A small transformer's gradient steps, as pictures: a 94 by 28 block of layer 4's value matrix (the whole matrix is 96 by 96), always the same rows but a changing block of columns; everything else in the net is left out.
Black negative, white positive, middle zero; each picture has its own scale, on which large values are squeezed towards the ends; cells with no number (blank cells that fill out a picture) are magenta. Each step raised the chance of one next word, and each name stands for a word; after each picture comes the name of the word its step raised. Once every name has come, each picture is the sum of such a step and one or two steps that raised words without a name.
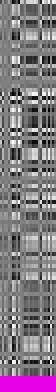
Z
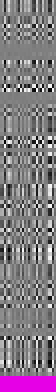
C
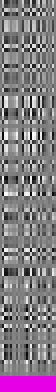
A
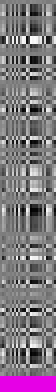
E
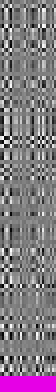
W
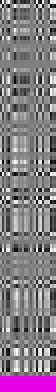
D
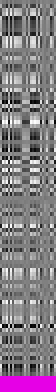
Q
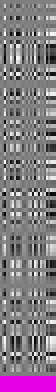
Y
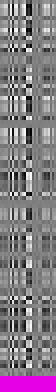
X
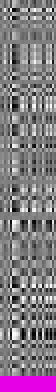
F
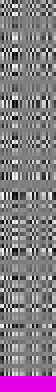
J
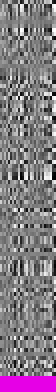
X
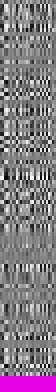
W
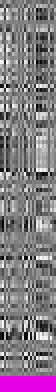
F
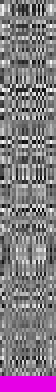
C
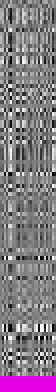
Z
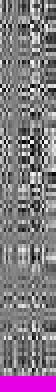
C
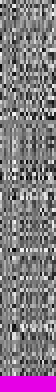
J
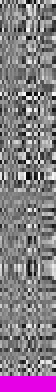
Z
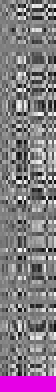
J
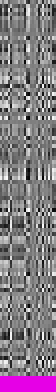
F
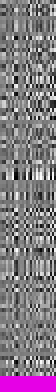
J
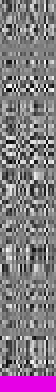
C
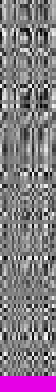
X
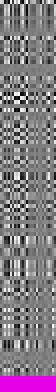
Z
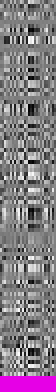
E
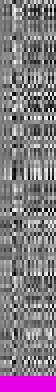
F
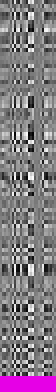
A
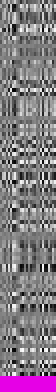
C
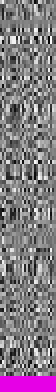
E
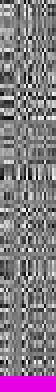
J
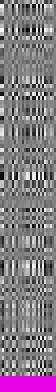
X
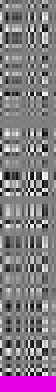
Y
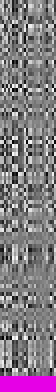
C
